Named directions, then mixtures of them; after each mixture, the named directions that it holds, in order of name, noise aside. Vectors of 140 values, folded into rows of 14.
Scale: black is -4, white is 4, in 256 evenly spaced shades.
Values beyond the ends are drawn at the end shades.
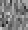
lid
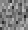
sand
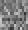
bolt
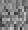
bolt.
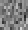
bolt, sand.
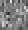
lid, sand.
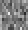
bolt, lid.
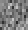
sand.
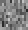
lid, sand.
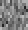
lid.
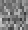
bolt.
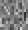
bolt, sand.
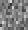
sand.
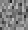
sand.
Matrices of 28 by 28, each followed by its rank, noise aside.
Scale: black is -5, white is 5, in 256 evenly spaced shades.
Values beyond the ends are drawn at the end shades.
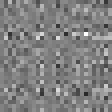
three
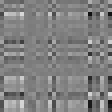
one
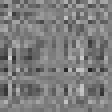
two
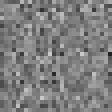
six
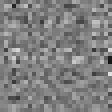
four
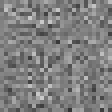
six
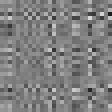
two
